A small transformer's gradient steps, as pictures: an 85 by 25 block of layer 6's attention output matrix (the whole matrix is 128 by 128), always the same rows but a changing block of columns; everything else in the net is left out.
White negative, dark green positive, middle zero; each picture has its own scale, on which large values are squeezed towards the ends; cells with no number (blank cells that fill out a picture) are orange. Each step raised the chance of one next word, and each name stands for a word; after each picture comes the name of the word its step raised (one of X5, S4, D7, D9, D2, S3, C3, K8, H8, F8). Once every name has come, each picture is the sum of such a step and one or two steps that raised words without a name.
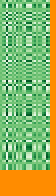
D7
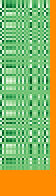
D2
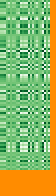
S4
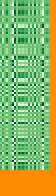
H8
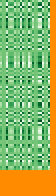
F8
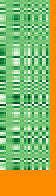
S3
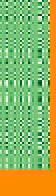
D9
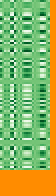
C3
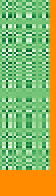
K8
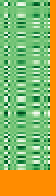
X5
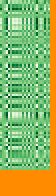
X5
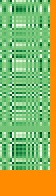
H8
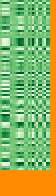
H8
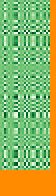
S3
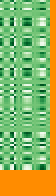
X5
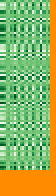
S3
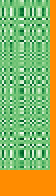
C3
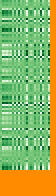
S3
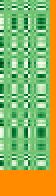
F8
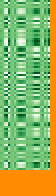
H8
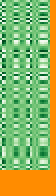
D2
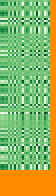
X5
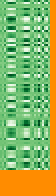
C3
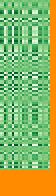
H8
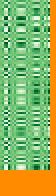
D9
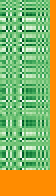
C3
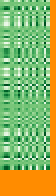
D7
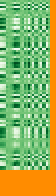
F8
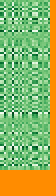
X5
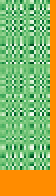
D7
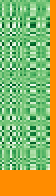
K8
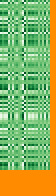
S3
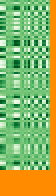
D2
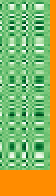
D7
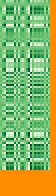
H8
